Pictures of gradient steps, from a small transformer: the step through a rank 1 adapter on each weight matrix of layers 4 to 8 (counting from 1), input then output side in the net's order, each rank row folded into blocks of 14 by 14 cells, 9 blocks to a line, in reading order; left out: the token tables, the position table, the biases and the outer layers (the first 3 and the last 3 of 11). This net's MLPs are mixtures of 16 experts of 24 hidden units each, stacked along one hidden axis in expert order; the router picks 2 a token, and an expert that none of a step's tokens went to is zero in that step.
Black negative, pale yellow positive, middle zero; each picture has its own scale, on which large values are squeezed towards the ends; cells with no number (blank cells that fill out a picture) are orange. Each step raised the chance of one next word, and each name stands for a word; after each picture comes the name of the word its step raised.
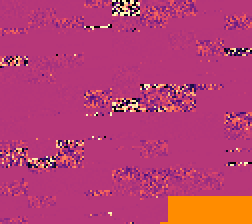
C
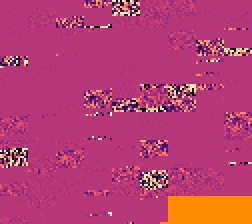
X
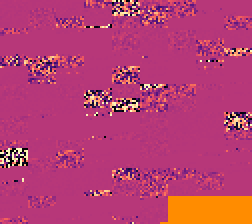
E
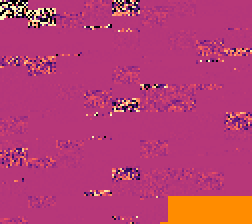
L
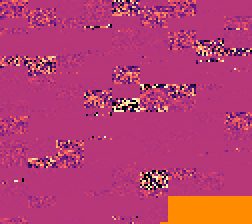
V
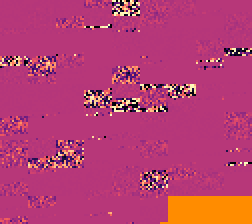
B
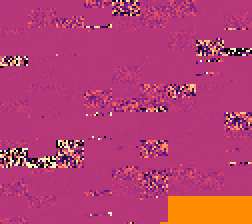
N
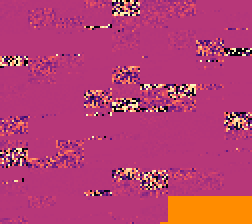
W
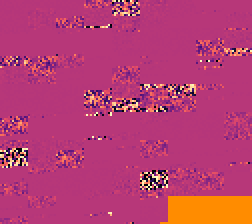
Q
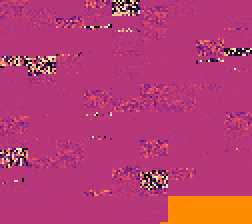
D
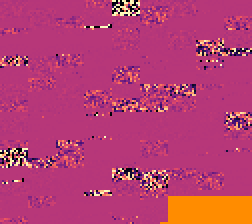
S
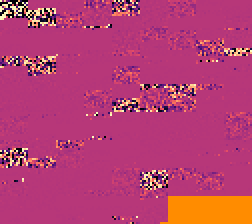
X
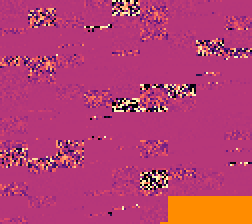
V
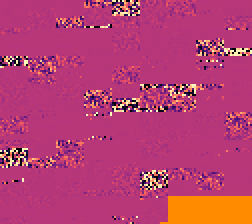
X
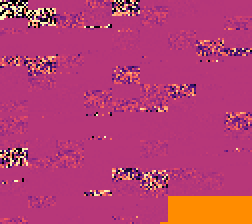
S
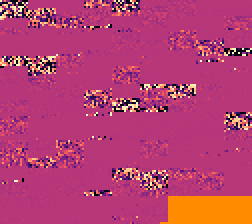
W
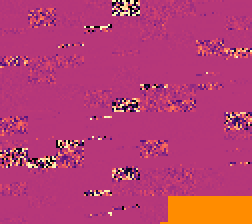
L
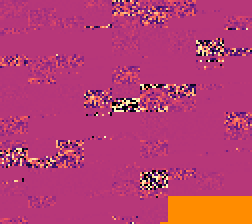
V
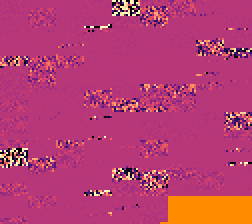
S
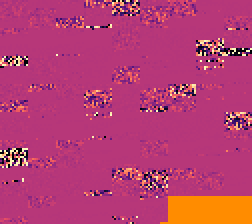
N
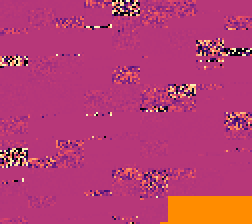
N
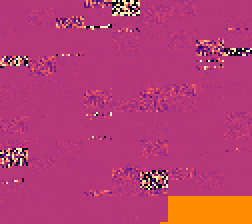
D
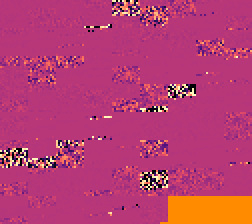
Q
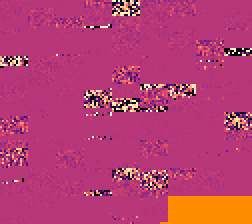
W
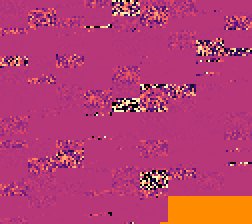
V
